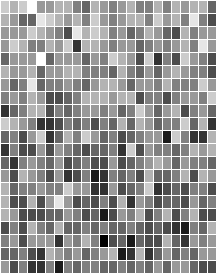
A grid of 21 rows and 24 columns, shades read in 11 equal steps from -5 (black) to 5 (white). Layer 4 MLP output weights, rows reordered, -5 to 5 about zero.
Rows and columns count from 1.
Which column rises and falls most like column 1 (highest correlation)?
14
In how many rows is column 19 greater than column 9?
10
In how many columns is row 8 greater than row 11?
15
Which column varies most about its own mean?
5
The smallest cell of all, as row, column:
19, 12
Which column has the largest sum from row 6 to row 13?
4
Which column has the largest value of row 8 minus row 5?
24
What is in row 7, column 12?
2
